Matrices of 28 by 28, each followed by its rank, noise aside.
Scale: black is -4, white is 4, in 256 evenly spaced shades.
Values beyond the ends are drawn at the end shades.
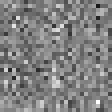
six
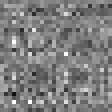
five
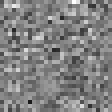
seven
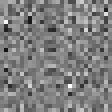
four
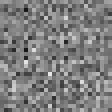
six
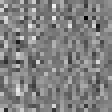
four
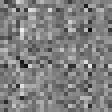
four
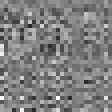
four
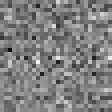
six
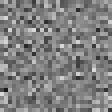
six
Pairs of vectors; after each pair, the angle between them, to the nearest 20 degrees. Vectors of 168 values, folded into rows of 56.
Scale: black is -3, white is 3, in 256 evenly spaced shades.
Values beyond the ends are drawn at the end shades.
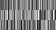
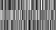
60 degrees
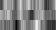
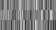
60 degrees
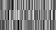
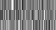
120 degrees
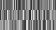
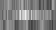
80 degrees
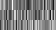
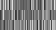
60 degrees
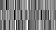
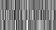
40 degrees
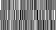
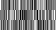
20 degrees
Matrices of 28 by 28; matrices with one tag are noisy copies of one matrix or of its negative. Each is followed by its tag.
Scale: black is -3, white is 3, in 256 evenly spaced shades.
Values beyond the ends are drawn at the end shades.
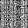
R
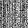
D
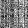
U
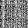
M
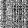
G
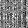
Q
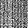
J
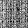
D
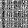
M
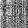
G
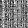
M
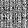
Q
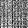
J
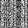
R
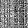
U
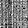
J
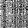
G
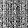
D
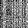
G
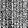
J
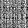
Q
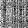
G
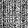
D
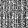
Q
